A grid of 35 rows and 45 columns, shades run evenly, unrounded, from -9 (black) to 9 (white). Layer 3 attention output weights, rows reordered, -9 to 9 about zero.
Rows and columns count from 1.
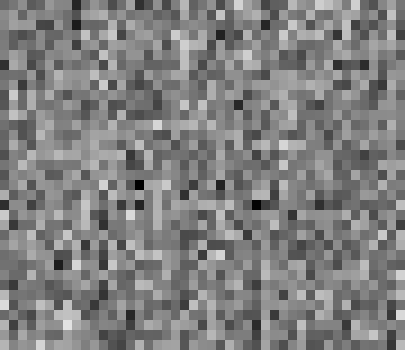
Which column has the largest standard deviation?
12
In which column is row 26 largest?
25
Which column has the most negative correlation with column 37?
42
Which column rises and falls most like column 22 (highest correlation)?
16
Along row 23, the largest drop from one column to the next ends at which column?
2
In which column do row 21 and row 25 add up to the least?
29
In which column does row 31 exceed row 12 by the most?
1
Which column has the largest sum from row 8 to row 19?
32
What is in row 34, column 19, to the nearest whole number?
-1
